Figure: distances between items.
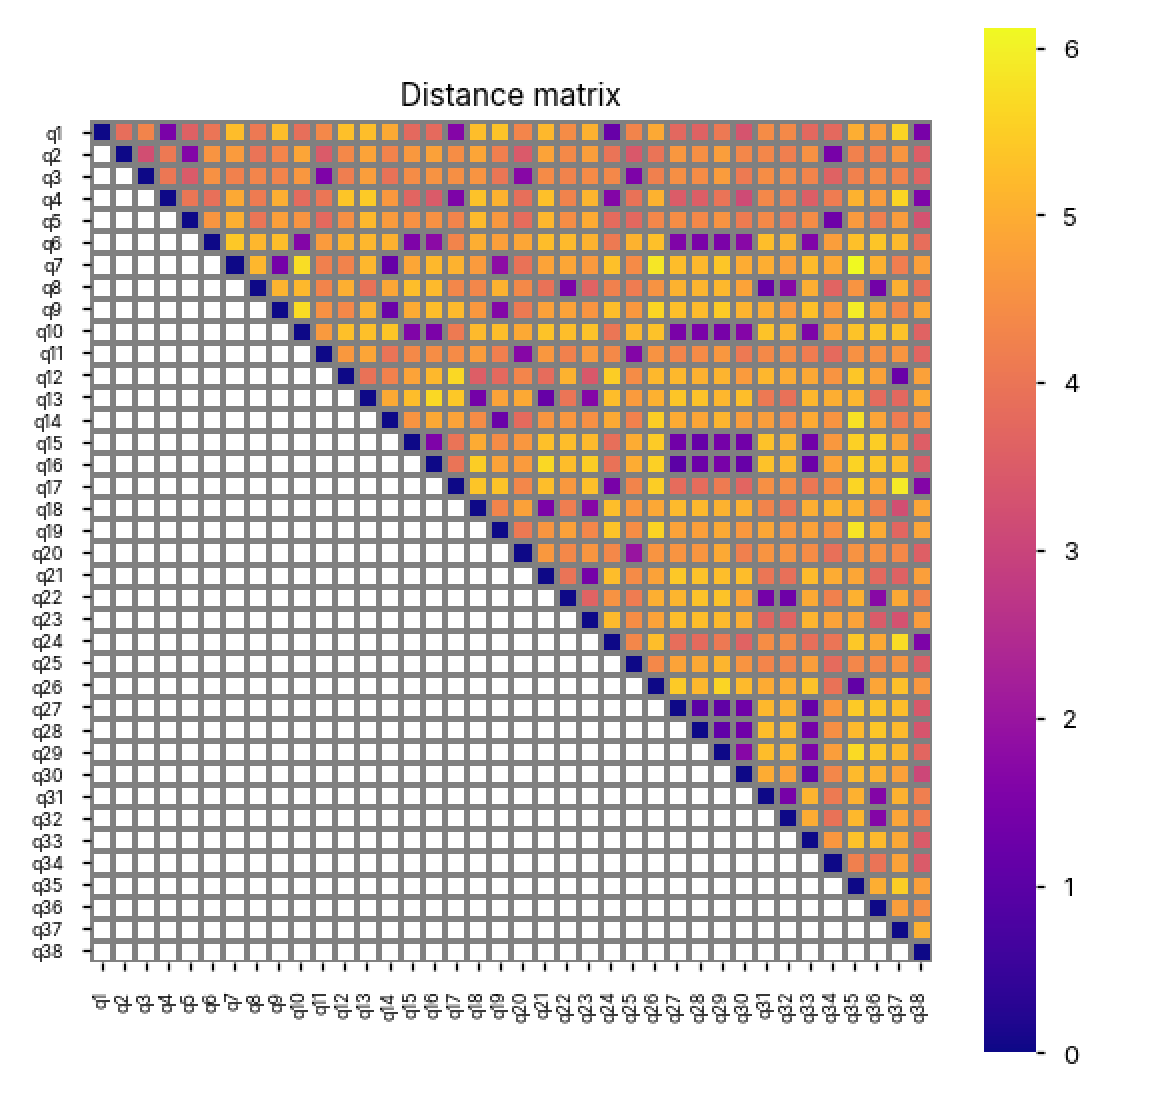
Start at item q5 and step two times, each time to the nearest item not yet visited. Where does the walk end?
q2
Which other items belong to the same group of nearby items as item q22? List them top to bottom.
q8, q31, q32, q36
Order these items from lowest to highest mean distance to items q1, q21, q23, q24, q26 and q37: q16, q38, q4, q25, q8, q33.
q38, q4, q8, q25, q33, q16
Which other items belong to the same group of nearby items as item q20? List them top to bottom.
q3, q11, q25
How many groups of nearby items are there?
9
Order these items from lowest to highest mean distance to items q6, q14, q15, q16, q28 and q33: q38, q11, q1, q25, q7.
q38, q1, q11, q7, q25
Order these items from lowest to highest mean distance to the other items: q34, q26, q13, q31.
q34, q31, q13, q26
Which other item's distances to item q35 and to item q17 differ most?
q26
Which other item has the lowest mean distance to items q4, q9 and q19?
q14
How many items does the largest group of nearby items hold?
9
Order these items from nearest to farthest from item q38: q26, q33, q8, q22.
q33, q8, q22, q26
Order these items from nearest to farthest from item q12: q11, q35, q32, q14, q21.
q21, q14, q11, q32, q35
